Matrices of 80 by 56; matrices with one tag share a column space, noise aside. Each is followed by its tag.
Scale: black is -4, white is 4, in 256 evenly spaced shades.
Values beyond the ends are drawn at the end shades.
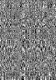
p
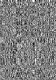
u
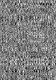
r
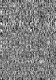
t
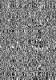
p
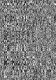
r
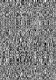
u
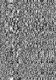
t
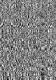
p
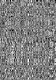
u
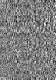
t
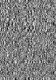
t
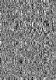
t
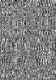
u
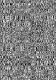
r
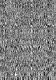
p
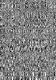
p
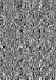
p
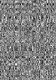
r
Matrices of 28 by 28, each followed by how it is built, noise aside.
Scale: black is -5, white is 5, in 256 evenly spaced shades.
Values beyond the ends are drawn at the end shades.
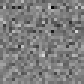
uneven rows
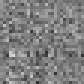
low rank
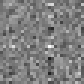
low rank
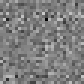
uneven rows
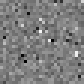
sparse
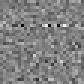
uneven rows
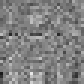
low rank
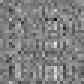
low rank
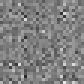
low rank
